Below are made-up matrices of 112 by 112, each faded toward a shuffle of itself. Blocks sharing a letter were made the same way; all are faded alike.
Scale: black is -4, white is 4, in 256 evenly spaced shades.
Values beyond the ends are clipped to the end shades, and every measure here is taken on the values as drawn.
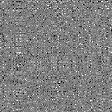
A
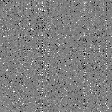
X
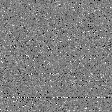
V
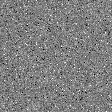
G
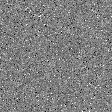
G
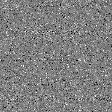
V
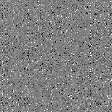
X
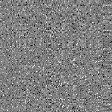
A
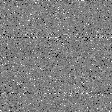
V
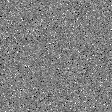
G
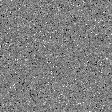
G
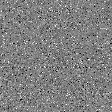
V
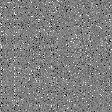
X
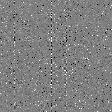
X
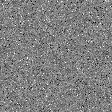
G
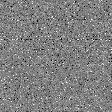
V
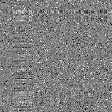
A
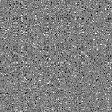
A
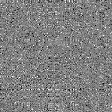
A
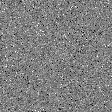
G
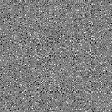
A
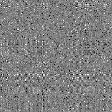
A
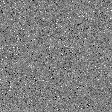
G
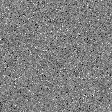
G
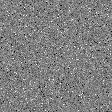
G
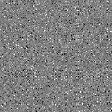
A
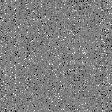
X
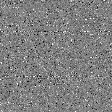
V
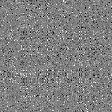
A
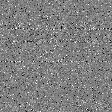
V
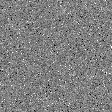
G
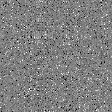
X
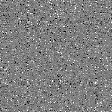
X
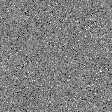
G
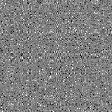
A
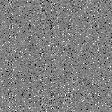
X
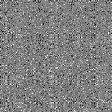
A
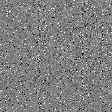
X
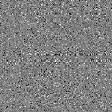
A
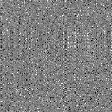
A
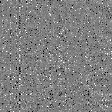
X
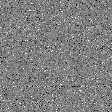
V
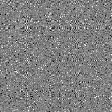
A
